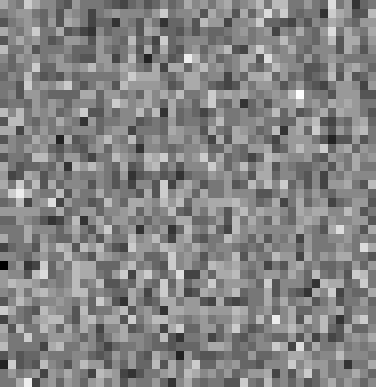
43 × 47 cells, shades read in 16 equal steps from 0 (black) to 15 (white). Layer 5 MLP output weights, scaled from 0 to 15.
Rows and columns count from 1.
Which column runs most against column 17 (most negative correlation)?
1
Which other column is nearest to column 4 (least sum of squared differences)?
44
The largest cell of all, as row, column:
11, 38
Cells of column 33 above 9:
7
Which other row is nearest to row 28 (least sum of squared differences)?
34
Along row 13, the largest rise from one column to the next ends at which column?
22
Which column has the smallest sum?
18
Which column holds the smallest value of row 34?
16
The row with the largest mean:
36
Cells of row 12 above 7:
29
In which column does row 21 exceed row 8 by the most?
21
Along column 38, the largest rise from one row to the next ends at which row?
39
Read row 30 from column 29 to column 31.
9 10 8
